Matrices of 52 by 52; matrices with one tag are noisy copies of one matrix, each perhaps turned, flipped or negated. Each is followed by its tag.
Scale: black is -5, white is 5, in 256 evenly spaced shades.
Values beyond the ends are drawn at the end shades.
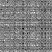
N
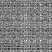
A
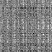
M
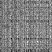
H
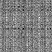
N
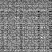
H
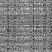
M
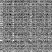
H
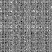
A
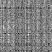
M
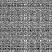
A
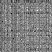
H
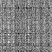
M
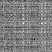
N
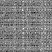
N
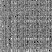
H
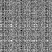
A
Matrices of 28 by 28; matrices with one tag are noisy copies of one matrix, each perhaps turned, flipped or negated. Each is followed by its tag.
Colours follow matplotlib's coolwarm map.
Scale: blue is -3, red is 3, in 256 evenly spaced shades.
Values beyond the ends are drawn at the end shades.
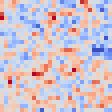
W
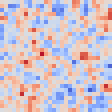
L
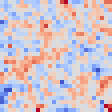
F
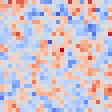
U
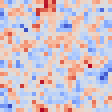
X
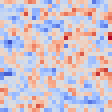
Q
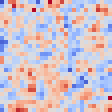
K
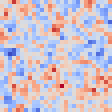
L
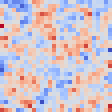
F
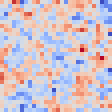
U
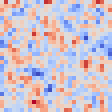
X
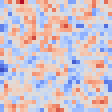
K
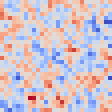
U
